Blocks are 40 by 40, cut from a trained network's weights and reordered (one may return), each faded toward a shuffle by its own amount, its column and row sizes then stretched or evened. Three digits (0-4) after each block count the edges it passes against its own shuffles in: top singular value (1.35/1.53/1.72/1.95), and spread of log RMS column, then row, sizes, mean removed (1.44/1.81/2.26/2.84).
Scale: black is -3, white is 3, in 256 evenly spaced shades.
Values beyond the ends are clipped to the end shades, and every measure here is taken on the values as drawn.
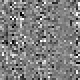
0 4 1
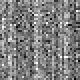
3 1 1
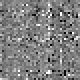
0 2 3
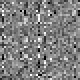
3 3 1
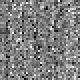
0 1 0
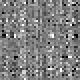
2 2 3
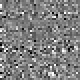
0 2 3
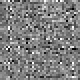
2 1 3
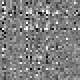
2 3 2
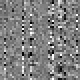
3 4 0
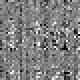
1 2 3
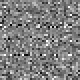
1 0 2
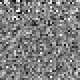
1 0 2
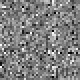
1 2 1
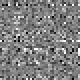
1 2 3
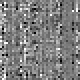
2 4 1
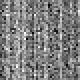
4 0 1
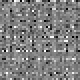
1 0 4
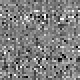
0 0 3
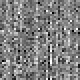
2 1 1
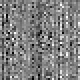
3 4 1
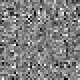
2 3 2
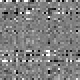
2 2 4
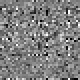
1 1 3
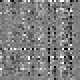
2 3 3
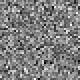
2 0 0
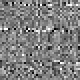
3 0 3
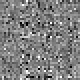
0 3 1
